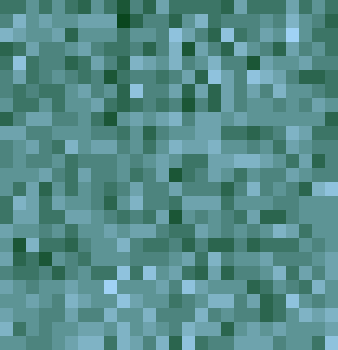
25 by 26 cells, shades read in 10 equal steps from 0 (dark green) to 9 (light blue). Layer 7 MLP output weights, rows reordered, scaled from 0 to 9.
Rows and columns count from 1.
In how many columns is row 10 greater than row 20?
12
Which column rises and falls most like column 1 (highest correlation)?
9
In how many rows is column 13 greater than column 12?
10
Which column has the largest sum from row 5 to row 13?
17
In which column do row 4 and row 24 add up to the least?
18
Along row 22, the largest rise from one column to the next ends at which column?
23
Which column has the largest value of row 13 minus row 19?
4
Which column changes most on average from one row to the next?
15
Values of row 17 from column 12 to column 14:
6 4 3
